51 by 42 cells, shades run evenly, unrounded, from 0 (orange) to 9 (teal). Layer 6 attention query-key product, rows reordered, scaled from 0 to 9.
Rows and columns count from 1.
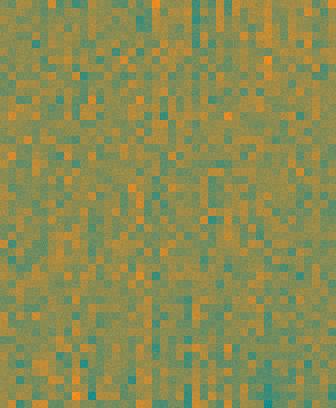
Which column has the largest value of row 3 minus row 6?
18
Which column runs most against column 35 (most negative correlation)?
27
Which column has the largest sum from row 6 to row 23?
25
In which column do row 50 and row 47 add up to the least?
10
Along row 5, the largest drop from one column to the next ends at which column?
26
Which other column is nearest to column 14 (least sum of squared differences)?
23
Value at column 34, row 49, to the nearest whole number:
8
